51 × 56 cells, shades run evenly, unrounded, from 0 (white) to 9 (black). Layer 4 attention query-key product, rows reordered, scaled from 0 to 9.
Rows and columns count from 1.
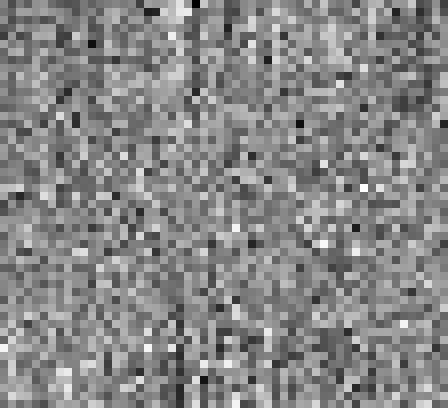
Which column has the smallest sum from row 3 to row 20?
23
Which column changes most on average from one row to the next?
50
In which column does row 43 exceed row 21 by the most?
41
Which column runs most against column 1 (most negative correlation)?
28
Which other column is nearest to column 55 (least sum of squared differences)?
36
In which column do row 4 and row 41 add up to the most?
29
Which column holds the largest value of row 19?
48
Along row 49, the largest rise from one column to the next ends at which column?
45
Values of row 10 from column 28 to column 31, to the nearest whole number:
6 4 5 4
